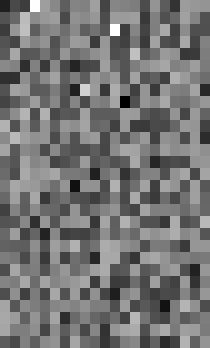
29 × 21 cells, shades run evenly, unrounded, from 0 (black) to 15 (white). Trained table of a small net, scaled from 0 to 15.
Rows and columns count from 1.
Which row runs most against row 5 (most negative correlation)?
26
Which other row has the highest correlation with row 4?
24
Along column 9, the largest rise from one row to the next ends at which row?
8
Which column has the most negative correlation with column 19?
2
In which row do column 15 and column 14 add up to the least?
11
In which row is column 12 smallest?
25
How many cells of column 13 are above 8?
8
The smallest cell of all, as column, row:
13, 9
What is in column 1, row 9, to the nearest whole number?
4
